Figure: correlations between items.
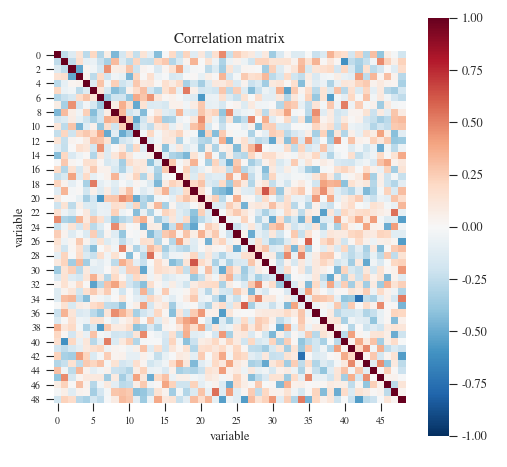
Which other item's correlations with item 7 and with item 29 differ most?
2
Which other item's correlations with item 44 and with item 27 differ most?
9
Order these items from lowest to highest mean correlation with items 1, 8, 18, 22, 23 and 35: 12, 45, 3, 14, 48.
48, 14, 12, 3, 45
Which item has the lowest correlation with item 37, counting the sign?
22
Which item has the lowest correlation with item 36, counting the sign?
23
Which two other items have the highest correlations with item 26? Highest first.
35, 17
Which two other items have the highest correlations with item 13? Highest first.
28, 6
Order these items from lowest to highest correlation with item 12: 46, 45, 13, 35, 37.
13, 37, 45, 46, 35
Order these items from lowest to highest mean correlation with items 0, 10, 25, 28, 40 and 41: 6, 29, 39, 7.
6, 29, 39, 7
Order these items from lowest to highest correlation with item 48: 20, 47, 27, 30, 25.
25, 47, 20, 27, 30
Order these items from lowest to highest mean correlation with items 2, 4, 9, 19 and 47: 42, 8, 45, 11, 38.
11, 45, 42, 38, 8
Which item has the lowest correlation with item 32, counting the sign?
5
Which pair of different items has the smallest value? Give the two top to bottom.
34, 42
